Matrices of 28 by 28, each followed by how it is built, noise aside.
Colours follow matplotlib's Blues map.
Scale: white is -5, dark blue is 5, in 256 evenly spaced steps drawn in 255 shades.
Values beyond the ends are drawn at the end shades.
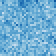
smooth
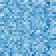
repeating rows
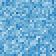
Hankel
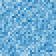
Hankel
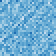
Hankel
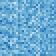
repeating rows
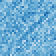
Hankel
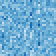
uneven columns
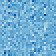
uneven columns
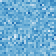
uneven rows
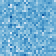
uneven columns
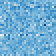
uneven rows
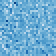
uneven columns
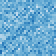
Hankel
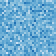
repeating rows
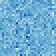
uneven columns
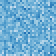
repeating rows
